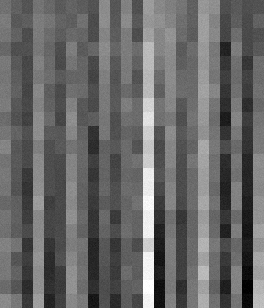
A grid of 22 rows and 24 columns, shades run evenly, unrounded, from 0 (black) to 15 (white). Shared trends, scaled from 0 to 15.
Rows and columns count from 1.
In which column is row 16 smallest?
23
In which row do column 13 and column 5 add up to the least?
22
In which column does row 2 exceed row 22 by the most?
15
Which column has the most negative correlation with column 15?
24
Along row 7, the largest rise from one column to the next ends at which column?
14
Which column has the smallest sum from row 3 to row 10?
21
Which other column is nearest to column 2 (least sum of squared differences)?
8
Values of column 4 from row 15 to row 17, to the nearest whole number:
9 8 8
